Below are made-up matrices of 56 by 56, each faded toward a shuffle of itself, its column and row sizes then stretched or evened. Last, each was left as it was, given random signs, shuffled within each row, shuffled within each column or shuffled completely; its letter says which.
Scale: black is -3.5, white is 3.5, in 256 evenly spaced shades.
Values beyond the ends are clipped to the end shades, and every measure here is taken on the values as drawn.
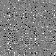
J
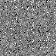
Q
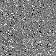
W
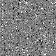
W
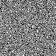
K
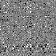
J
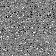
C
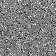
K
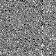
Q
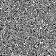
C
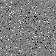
W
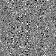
W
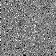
W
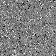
K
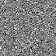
J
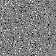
W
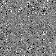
Q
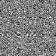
J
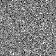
W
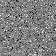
K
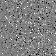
W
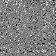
J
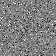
K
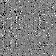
J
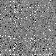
Q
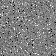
K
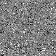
C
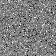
K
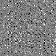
J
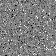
K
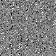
W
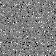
C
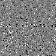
Q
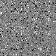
Q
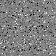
C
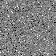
K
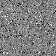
C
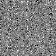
Q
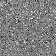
C
